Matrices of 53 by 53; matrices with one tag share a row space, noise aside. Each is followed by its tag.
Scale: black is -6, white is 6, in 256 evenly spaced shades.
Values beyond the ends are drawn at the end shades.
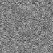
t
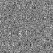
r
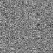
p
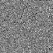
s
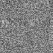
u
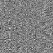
r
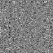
r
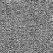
u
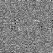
p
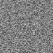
t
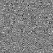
s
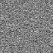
u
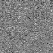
u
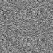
t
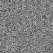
r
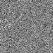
r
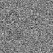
u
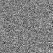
s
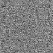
s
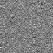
p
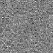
u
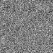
s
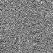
p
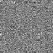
p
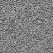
p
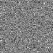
p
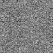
u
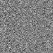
r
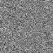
r
